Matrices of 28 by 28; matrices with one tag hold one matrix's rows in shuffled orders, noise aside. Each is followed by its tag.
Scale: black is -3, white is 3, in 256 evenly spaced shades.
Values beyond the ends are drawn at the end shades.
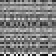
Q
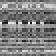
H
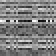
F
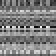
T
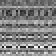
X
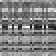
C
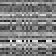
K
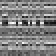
H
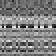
X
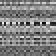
T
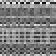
T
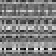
X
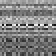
X
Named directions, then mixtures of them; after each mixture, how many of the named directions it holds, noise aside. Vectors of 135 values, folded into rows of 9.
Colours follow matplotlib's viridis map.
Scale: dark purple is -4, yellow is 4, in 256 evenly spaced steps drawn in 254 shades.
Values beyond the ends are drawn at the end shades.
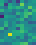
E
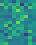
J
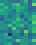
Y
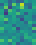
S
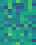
two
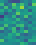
four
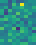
two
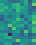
one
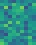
two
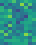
one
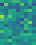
four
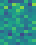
three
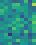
one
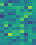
two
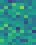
three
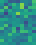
three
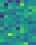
one
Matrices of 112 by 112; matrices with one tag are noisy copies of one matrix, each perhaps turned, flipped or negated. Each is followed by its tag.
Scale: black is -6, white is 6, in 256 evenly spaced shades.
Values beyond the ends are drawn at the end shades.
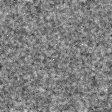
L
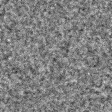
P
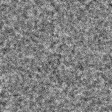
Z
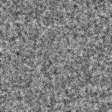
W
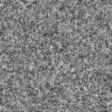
Z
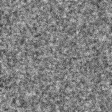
L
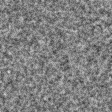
P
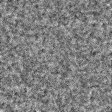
W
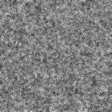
L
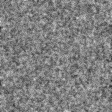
L
